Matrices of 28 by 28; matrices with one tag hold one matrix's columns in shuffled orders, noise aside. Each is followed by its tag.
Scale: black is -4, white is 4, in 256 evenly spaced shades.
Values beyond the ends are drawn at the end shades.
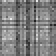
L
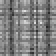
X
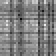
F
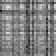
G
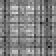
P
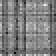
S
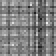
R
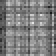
R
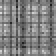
P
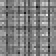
R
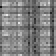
R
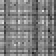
X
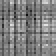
F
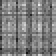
S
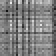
F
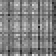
S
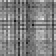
L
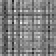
X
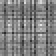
F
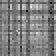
G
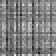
S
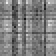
F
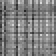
F
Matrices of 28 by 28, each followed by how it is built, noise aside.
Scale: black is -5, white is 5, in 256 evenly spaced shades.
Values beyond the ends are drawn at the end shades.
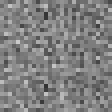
repeating rows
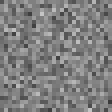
repeating rows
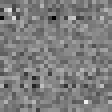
uneven rows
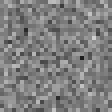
noise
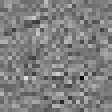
low rank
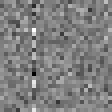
uneven columns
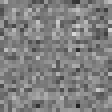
low rank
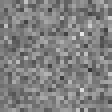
repeating rows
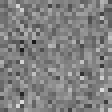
uneven columns
